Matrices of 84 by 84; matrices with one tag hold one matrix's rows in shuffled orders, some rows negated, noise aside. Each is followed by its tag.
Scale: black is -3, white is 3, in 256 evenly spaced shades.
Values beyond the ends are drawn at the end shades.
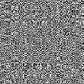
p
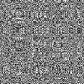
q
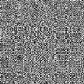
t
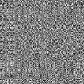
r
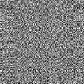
r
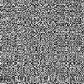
t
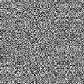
t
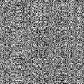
q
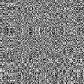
r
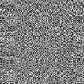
r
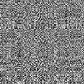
t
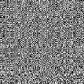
r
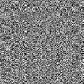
p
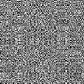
t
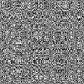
q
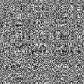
q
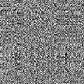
t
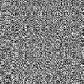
p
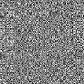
r
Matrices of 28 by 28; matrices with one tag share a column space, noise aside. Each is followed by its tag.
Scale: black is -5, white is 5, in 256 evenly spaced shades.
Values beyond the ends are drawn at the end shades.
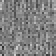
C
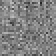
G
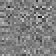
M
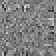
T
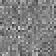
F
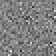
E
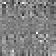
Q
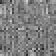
F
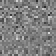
M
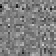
T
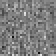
C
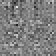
G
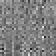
F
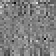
Q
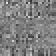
Q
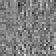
C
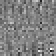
F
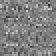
T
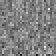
C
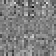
Q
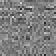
M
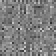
F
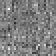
C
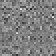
M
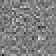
M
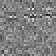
M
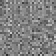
G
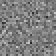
E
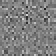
M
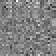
G
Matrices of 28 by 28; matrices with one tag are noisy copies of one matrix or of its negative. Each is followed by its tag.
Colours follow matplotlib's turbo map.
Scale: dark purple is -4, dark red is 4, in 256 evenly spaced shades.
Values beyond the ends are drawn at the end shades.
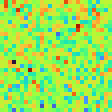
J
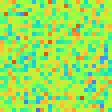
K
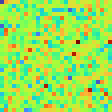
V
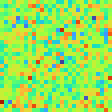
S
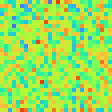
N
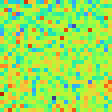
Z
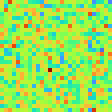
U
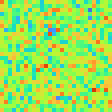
V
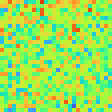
Z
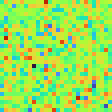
V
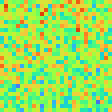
J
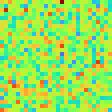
U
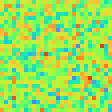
K
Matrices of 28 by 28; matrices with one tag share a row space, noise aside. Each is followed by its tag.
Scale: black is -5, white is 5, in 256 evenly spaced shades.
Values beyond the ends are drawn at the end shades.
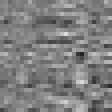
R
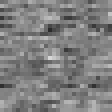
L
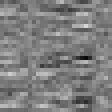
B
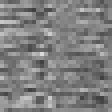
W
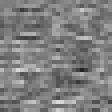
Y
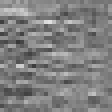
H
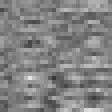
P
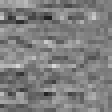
H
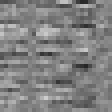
B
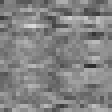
P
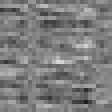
B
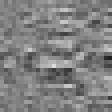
R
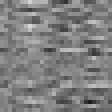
P
